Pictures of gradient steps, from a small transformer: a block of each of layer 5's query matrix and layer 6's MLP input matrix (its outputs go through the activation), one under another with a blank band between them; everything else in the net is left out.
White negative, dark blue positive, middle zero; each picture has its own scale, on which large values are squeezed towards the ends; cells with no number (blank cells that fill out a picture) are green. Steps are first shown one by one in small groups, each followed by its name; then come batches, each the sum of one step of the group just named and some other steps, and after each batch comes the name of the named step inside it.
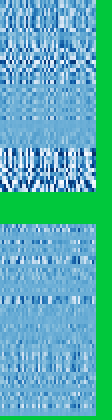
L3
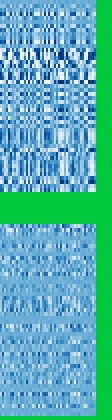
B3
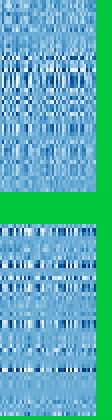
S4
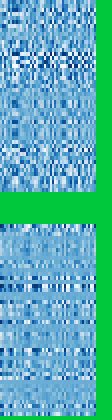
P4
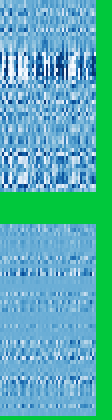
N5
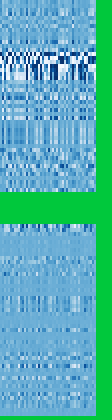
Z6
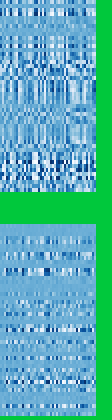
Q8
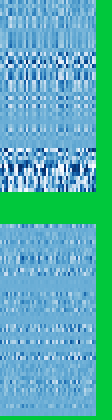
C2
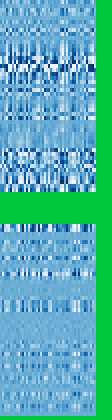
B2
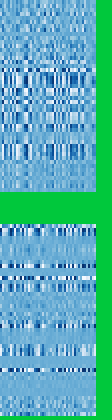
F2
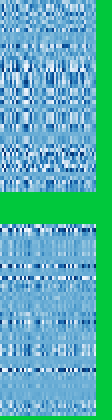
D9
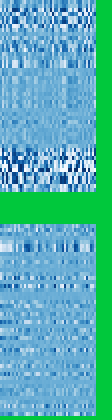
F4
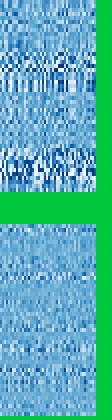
D9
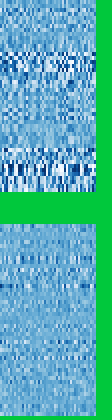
C2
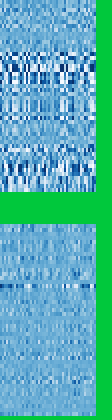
C2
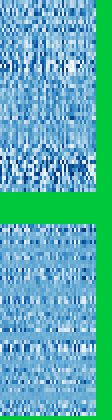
Q8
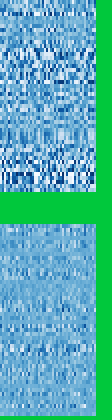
B3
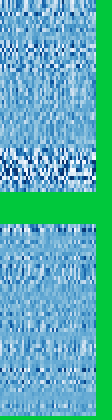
Q8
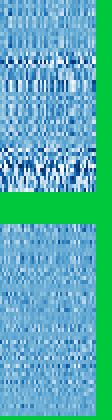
C2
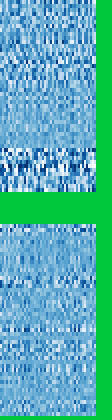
C2
